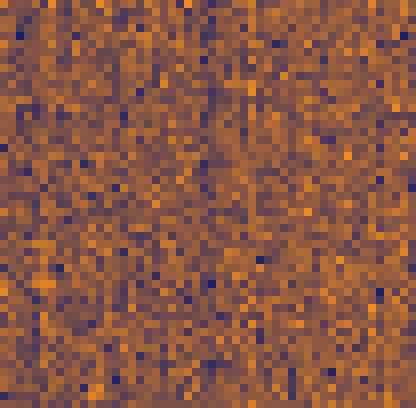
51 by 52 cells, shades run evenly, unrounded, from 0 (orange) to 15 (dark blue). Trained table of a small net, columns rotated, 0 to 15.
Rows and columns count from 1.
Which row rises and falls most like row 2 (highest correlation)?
26
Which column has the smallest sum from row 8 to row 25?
32
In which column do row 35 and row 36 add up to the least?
6
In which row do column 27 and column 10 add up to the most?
5
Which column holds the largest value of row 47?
42
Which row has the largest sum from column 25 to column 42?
47
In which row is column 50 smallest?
14
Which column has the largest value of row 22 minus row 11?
21
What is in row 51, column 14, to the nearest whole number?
9
